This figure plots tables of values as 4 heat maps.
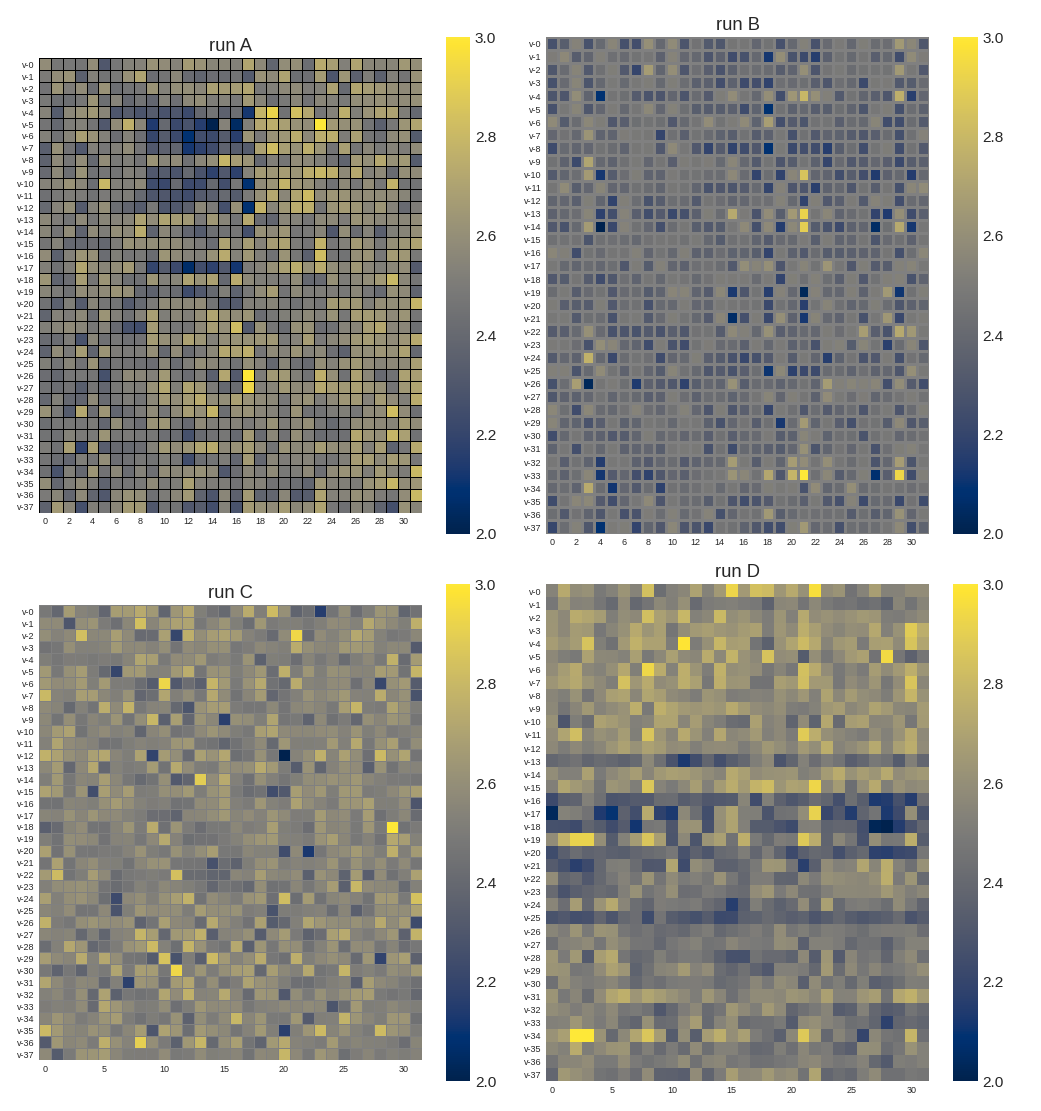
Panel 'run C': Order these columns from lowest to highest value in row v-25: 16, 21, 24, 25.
24, 21, 25, 16
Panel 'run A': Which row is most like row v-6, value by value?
v-17
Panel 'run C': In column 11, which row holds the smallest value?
v-2
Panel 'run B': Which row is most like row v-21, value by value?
v-19
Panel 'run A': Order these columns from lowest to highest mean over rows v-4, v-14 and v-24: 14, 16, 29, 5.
14, 16, 5, 29
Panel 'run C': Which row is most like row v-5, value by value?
v-24
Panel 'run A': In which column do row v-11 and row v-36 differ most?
22
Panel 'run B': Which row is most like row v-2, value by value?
v-0
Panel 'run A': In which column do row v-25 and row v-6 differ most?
12
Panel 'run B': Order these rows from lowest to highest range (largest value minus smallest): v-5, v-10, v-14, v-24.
v-5, v-24, v-10, v-14
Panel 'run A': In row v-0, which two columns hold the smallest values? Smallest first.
5, 19
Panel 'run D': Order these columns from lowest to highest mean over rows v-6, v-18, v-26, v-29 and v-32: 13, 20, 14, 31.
20, 13, 31, 14
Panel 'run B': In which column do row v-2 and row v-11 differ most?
29
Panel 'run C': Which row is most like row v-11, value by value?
v-23
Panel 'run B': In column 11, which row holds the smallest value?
v-26
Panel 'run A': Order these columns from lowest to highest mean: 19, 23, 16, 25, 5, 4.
16, 5, 4, 25, 19, 23
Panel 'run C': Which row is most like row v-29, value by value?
v-6
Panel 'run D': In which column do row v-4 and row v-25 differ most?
11
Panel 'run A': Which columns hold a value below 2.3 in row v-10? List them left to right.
9, 10, 12, 13, 15, 17
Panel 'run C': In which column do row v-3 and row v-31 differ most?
7
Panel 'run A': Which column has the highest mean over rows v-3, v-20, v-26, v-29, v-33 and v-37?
17
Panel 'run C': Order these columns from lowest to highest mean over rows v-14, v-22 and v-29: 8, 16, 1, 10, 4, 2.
8, 2, 16, 4, 10, 1
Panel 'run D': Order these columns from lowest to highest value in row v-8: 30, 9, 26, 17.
17, 26, 9, 30
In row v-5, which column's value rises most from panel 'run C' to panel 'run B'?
6
